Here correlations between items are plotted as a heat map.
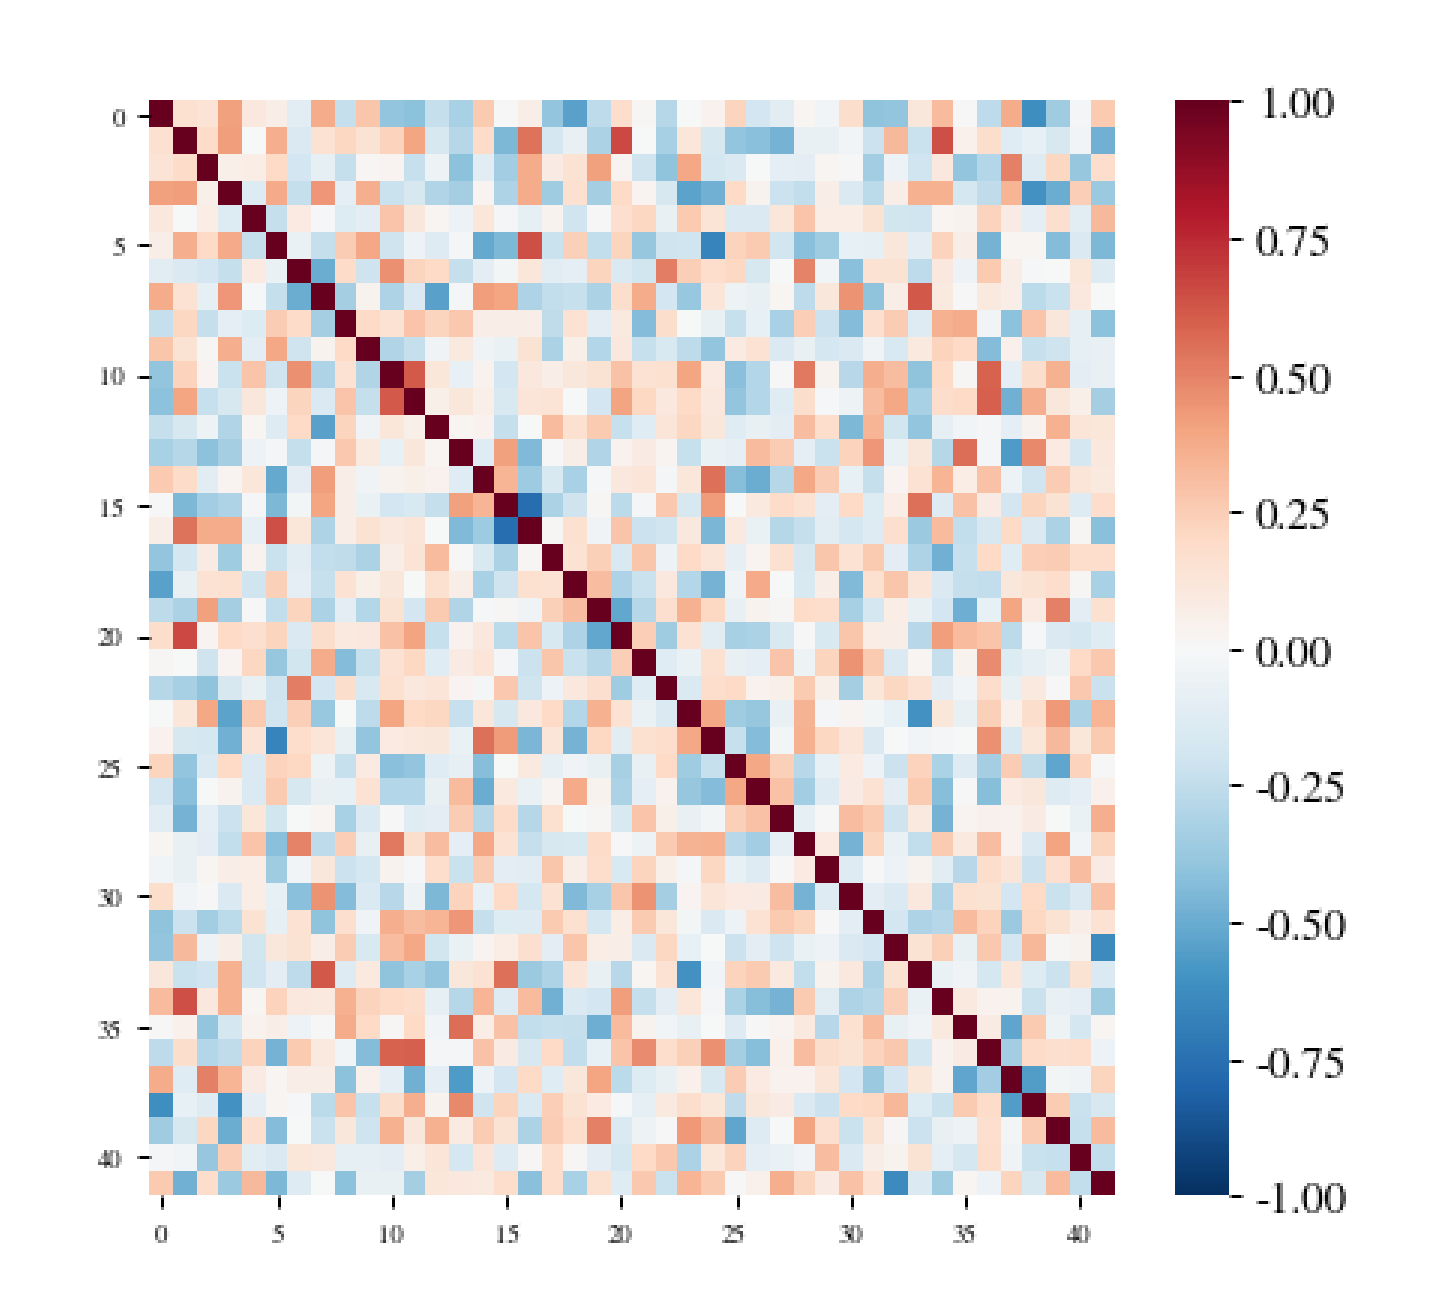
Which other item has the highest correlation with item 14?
24
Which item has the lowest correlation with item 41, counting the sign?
32
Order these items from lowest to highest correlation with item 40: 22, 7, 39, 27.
39, 27, 7, 22
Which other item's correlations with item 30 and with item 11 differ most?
10
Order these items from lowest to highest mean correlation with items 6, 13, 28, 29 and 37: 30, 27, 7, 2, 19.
30, 7, 2, 27, 19
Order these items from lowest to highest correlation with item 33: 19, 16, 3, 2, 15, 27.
16, 2, 19, 27, 3, 15
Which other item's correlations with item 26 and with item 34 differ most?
1
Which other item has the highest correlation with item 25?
26
